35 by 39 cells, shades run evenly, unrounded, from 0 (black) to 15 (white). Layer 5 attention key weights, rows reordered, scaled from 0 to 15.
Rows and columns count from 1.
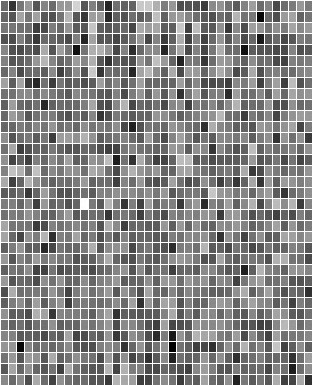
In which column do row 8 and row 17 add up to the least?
33
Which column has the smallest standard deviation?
8
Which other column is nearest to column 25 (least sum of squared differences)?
39
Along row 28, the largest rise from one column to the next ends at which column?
19
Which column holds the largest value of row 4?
23
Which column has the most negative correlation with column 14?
20
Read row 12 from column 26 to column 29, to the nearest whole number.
3 10 8 7
